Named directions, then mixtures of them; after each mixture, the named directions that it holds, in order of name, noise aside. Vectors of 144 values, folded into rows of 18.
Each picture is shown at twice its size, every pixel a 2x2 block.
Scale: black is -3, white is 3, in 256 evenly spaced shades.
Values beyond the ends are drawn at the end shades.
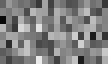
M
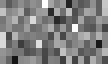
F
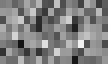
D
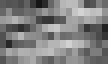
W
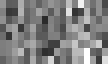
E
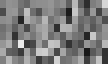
D, E, M.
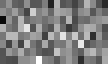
D, M.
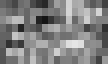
D, E, W.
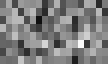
D.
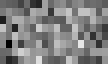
F, M, W.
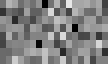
F.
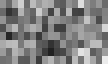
D, E, W.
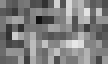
D, E, W.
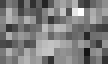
E, W.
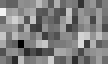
D, F.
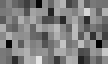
F, M, W.
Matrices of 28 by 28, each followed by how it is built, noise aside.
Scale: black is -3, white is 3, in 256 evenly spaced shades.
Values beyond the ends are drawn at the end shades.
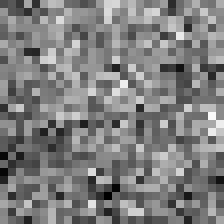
smooth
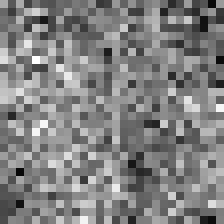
smooth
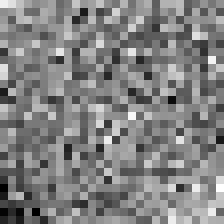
smooth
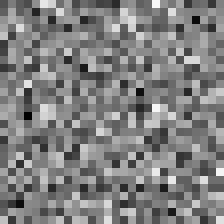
repeating columns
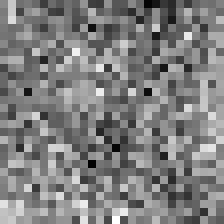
smooth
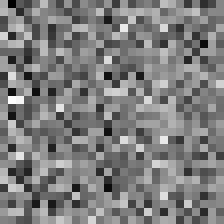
repeating rows
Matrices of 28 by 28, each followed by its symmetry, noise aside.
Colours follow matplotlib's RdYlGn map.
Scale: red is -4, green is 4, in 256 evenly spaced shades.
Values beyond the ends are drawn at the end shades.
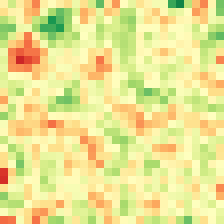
antisymmetric.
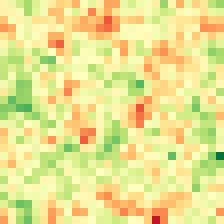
antisymmetric.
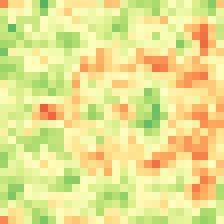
mirrored top to bottom.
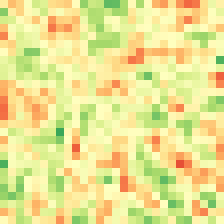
antisymmetric.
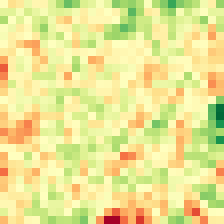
antisymmetric.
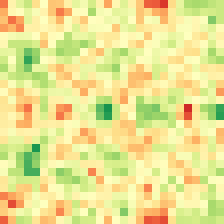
mirrored top to bottom.
